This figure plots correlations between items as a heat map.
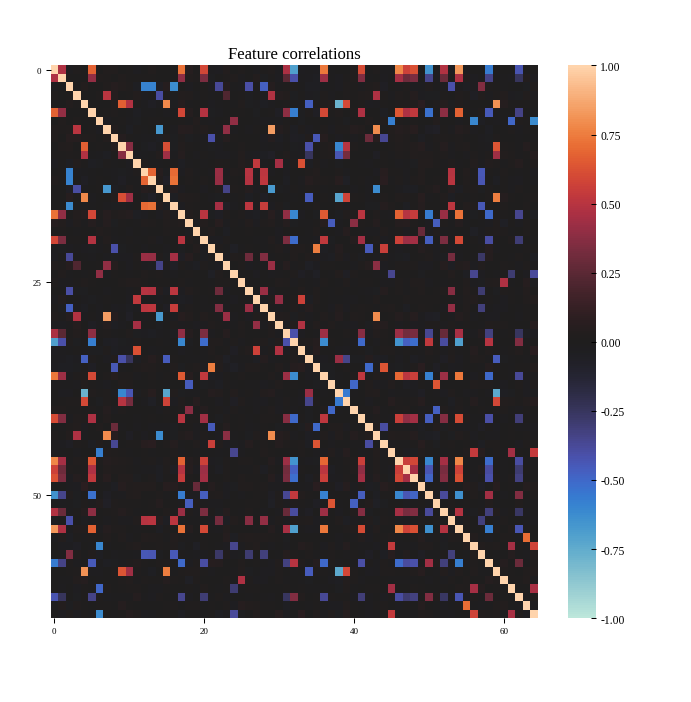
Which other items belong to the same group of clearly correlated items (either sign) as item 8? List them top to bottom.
21, 35, 42, 44
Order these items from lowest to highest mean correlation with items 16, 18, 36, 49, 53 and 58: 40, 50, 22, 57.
57, 50, 40, 22
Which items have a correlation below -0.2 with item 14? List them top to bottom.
3, 7, 23, 29, 43
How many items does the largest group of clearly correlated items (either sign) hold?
17
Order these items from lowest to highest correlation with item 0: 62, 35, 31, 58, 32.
32, 58, 62, 35, 31
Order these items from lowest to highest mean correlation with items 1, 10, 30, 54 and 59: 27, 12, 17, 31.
12, 27, 31, 17
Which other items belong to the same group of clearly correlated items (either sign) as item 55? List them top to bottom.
63
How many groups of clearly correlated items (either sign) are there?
11
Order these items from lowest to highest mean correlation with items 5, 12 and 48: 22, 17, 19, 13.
19, 22, 13, 17
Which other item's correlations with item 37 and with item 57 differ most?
51
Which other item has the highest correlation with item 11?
33
